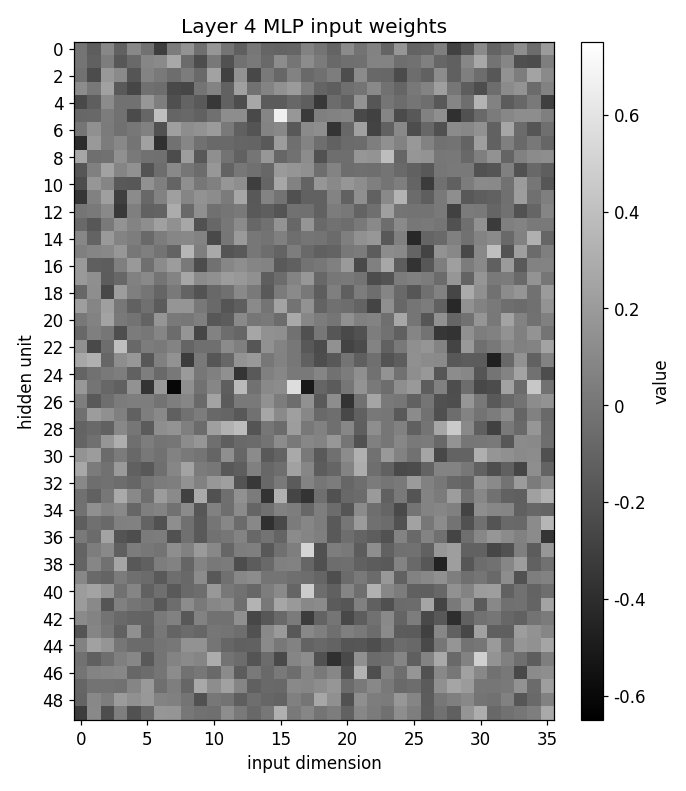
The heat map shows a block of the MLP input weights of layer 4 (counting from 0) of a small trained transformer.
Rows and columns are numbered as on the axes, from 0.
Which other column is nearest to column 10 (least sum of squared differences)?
8
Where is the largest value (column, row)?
15, 5
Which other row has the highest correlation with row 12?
42
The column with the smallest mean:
20
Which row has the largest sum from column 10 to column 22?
28
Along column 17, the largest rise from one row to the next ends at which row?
26
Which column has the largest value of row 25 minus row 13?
16
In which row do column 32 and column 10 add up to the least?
4
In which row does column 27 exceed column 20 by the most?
45
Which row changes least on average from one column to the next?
44
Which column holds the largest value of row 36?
2
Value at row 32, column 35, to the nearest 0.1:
0.1
